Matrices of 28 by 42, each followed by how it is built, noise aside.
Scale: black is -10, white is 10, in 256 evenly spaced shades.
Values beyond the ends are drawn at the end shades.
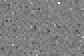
sparse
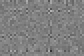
low rank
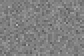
noise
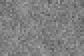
smooth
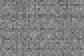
blocks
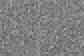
noise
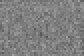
blocks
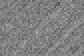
Hankel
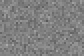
noise
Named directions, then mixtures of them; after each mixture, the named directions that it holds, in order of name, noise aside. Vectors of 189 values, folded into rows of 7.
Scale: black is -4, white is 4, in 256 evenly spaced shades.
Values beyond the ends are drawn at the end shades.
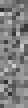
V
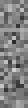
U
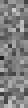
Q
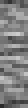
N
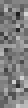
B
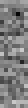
B, N, Q.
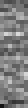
N, V.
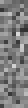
V.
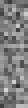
B, N.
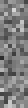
Q.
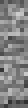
B, N, Q.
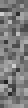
V.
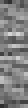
N.
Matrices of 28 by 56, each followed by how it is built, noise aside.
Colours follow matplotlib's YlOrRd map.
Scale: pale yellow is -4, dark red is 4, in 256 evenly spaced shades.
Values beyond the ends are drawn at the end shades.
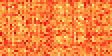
blocks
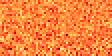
uneven rows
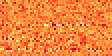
uneven rows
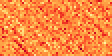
Toeplitz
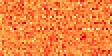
uneven rows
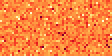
sparse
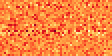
uneven rows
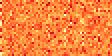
uneven columns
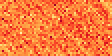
Toeplitz
